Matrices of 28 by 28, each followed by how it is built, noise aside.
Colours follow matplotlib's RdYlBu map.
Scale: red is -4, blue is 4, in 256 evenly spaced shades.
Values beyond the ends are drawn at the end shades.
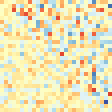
upper triangular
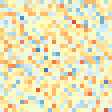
Toeplitz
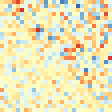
upper triangular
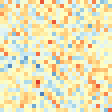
Toeplitz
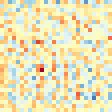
blocks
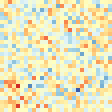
Toeplitz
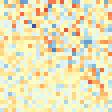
upper triangular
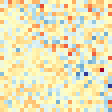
upper triangular
